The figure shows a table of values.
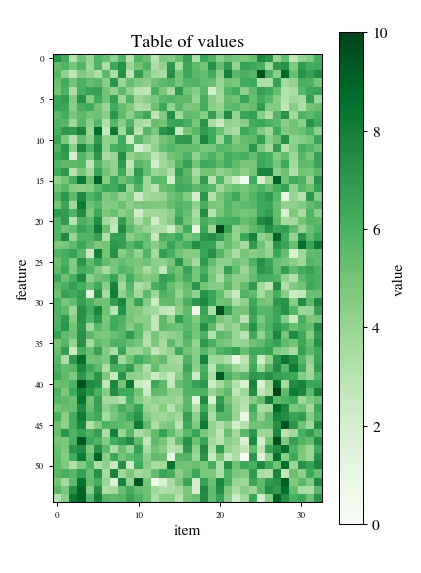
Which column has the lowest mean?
12
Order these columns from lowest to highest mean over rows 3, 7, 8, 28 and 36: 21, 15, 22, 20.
20, 22, 15, 21
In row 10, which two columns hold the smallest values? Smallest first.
9, 2
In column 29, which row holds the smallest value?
24
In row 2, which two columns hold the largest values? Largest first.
25, 28
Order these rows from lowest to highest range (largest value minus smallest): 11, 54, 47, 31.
11, 54, 47, 31
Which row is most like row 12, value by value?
36
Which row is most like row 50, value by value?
2
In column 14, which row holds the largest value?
50
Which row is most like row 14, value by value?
0
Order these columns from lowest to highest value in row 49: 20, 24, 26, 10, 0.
26, 20, 0, 10, 24
